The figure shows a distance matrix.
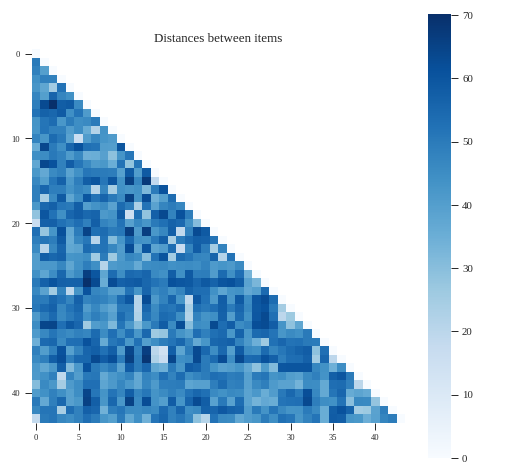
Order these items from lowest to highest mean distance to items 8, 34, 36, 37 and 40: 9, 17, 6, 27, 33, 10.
27, 33, 10, 17, 9, 6
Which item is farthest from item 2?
6
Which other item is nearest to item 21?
17
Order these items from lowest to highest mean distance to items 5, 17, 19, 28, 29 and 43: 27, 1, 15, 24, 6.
1, 24, 15, 6, 27
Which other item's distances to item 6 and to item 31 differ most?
29
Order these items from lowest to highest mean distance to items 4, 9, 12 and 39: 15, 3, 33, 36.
3, 33, 15, 36
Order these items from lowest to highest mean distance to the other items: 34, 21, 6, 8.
8, 34, 21, 6
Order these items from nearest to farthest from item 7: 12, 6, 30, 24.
24, 12, 6, 30
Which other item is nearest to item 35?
15
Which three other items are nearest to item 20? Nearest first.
0, 43, 19
